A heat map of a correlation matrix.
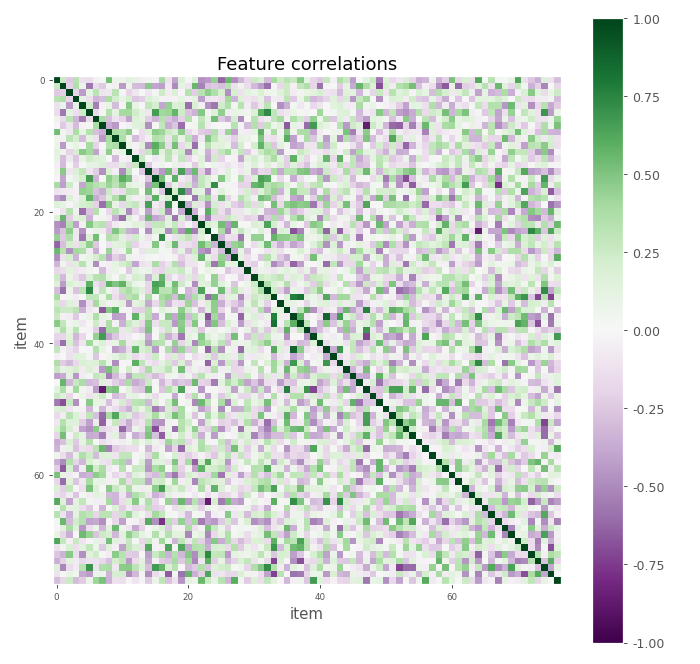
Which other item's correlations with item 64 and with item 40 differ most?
23
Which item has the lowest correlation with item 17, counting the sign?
75
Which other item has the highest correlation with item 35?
47
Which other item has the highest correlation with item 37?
33
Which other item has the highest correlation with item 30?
16
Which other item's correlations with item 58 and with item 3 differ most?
49
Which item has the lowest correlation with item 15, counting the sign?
53
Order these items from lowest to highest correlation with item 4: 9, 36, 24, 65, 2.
24, 2, 9, 65, 36
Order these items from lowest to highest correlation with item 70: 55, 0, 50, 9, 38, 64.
55, 50, 9, 38, 64, 0
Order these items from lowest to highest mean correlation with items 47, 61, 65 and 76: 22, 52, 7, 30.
7, 30, 22, 52
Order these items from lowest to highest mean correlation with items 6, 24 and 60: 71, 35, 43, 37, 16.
71, 35, 43, 37, 16
